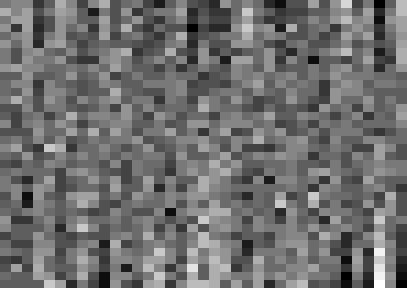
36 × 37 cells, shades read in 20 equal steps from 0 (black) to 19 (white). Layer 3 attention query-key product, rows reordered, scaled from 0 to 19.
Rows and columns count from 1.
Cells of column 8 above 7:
21
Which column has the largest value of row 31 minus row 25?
35
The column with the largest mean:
19
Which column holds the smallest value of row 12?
30
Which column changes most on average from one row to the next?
29
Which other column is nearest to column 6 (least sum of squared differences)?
17
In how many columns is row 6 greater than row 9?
13
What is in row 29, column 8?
15
